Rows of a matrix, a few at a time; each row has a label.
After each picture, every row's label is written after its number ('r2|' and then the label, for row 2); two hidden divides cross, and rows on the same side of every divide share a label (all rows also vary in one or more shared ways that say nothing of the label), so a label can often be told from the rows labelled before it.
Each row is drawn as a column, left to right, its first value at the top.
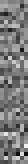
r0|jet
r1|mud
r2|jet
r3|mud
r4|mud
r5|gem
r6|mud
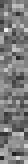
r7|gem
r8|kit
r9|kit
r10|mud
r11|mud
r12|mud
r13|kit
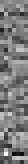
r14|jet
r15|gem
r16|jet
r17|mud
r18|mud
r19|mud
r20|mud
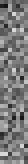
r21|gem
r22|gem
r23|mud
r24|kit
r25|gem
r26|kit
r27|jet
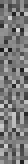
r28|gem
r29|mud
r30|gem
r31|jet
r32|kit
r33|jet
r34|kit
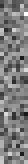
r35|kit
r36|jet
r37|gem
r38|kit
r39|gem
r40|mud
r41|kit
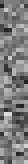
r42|gem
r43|jet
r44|jet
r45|kit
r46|mud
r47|mud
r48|kit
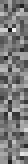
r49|kit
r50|kit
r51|jet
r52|kit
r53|kit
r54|gem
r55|gem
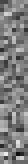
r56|gem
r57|gem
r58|kit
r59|jet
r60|mud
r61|mud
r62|jet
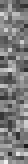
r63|kit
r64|kit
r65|mud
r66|kit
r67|gem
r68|gem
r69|gem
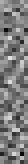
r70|mud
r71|jet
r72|jet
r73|gem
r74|kit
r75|mud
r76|jet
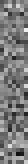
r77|gem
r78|kit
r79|mud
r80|kit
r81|mud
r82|mud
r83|kit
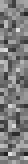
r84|mud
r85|mud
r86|gem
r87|gem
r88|kit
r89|mud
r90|mud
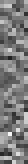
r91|mud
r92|mud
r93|mud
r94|kit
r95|gem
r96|gem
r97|jet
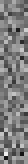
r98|mud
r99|gem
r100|jet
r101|mud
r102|jet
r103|mud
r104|kit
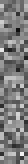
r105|mud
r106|gem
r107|gem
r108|gem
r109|jet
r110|gem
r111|mud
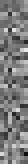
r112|gem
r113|kit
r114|jet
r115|kit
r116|kit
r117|mud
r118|mud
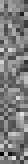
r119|mud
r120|gem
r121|mud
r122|mud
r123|jet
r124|jet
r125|gem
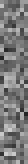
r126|mud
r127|gem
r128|gem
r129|gem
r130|kit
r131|jet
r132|kit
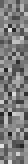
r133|kit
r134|jet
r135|kit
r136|jet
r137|gem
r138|jet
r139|kit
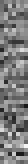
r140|gem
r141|kit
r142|mud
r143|kit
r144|mud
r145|mud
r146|mud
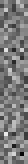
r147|gem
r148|mud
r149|kit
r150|gem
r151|jet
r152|mud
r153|kit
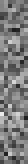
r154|jet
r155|mud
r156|gem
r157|jet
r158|jet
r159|gem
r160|kit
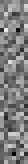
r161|jet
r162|kit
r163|mud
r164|mud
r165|jet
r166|gem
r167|mud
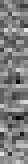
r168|gem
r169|kit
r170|mud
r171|kit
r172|kit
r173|kit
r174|kit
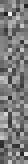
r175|jet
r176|jet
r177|kit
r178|jet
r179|gem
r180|mud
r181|gem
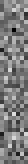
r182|gem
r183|jet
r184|mud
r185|jet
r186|mud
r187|gem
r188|mud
